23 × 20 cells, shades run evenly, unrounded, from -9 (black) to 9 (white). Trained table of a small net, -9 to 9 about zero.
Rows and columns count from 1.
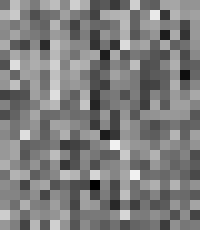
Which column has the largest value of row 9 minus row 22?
18
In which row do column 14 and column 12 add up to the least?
21
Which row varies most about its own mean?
5
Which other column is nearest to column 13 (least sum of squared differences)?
1
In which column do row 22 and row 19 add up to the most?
13
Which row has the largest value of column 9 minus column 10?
11
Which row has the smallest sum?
20
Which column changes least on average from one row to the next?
4
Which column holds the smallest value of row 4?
17
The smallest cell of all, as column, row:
10, 19
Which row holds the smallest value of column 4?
2
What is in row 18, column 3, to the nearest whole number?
3
